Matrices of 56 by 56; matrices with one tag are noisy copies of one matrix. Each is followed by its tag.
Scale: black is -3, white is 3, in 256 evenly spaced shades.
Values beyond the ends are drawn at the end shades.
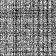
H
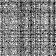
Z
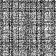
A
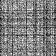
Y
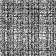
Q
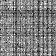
H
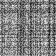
Z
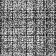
Y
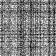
Z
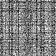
A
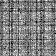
A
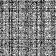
A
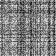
Z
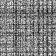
H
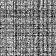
H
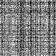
Z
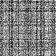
A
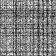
H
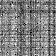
Z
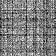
Y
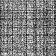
Y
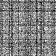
A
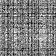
Q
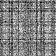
A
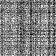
Z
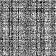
A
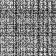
H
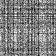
Q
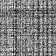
H
